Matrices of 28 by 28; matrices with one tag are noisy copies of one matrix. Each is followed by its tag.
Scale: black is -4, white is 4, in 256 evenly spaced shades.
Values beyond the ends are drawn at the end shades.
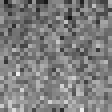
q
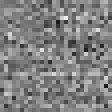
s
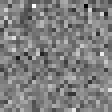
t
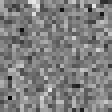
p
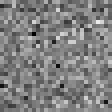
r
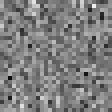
p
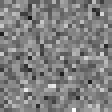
t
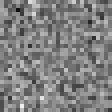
p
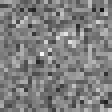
r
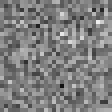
r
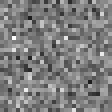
t
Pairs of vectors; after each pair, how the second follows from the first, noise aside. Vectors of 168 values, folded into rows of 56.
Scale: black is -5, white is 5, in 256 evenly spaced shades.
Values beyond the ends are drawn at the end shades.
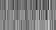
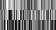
reversed, scaled up.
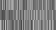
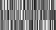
reversed, scaled up.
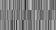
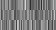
sign-scrambled.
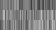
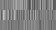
reversed, partly zeroed.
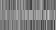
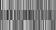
reversed, negated.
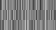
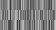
reversed, negated.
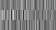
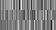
wrapped around.
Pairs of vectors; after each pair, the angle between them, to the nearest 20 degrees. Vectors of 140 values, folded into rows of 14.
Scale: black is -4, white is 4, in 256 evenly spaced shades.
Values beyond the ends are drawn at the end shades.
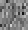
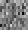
20 degrees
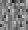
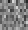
140 degrees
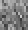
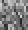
20 degrees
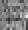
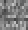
60 degrees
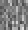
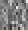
40 degrees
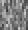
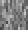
20 degrees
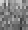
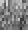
20 degrees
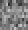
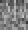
40 degrees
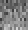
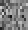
80 degrees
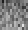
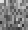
140 degrees
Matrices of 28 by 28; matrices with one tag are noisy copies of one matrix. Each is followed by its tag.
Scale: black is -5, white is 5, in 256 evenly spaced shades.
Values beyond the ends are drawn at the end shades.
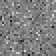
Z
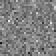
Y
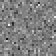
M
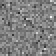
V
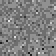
Y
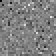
V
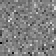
Y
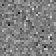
V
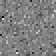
Z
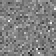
Y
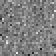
Z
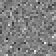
M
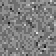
V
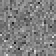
M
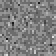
M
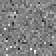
M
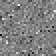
Z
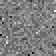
Z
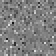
M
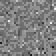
Y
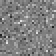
Z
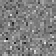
M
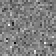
M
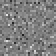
M
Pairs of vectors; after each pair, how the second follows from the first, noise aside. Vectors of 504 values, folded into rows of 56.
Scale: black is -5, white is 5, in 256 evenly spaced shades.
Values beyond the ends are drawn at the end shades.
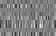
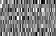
wrapped around, negated, scaled up.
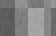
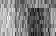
negated, scaled up.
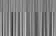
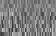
sign-scrambled.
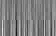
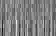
negated.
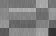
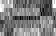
wrapped around, negated, scaled up.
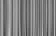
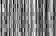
reversed, negated, scaled up.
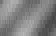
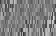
sign-scrambled.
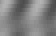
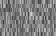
shuffled.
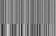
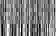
scaled up.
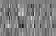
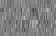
reversed, shrunk.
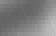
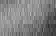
negated.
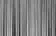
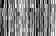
wrapped around, scaled up.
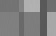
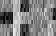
wrapped around, negated, scaled up.
